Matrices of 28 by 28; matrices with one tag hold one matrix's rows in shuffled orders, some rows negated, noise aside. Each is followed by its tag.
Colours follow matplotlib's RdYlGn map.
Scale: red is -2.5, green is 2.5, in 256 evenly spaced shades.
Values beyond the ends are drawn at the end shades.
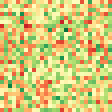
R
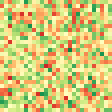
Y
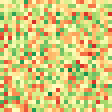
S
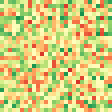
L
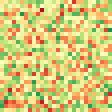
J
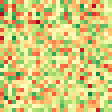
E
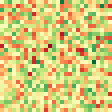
L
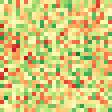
S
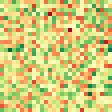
L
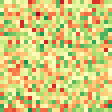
J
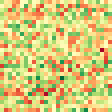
J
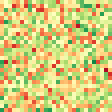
S
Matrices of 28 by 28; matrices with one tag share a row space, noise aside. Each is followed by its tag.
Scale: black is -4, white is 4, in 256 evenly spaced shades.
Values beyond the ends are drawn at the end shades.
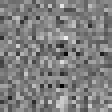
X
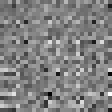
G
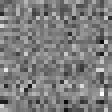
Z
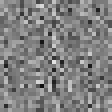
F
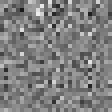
F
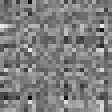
Z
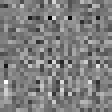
F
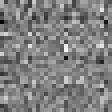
Z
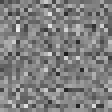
G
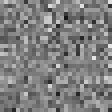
G
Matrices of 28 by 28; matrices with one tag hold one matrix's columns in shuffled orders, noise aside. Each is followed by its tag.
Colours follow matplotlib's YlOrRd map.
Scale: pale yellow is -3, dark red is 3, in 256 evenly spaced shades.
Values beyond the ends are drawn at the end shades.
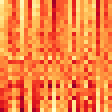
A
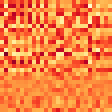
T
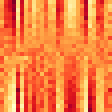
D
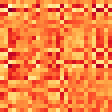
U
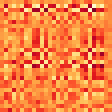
U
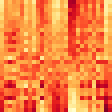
A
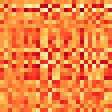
U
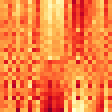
A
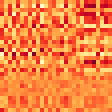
T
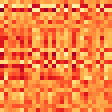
U
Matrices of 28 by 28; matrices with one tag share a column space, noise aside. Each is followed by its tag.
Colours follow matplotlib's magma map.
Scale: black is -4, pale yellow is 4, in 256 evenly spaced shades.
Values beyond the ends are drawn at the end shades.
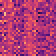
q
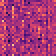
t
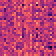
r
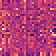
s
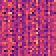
q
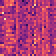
t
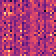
q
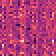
t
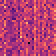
r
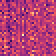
q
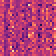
r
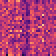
s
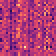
r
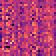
r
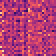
q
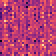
t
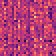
t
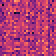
q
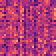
t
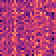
q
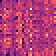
s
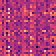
q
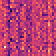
r
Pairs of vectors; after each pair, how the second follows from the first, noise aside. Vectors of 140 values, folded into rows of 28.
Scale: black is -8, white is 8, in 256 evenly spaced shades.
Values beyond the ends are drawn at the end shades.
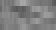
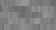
shrunk.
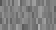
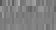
partly zeroed.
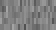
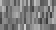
negated, scaled up.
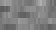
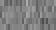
shuffled.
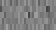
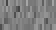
shuffled.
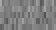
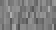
reversed, negated.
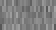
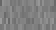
reversed, shrunk.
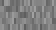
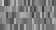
negated, scaled up.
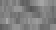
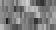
negated, scaled up.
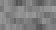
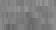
wrapped around, shrunk.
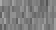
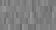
wrapped around, shrunk.
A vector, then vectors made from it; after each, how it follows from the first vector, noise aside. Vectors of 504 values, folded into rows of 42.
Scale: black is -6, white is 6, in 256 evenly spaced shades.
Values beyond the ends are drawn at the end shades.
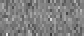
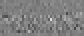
partly zeroed.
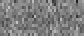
reversed, negated.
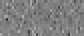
negated, partly zeroed.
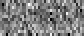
negated, scaled up.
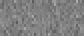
reversed, shrunk.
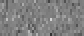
partly zeroed.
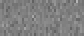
reversed, shrunk.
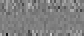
negated, partly zeroed.
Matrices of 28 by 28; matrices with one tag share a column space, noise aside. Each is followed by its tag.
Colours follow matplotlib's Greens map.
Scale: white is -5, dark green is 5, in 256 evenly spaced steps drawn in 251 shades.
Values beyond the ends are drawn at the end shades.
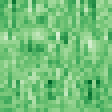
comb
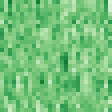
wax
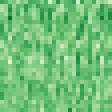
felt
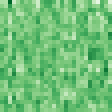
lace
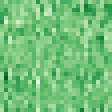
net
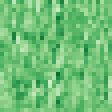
comb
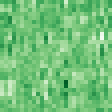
comb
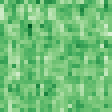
felt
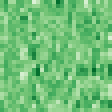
lace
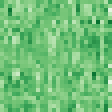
net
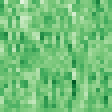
comb
